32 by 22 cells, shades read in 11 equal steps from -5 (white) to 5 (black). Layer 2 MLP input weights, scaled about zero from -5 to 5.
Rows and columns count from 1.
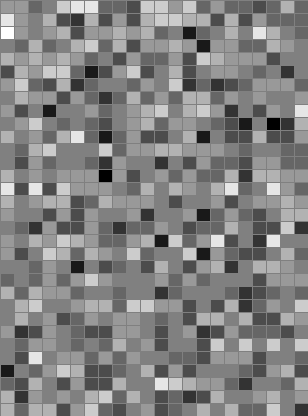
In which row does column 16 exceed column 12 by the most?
2
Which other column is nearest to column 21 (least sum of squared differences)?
7
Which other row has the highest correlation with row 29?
19
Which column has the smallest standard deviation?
9
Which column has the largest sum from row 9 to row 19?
18
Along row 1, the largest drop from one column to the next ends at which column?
11
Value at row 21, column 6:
4
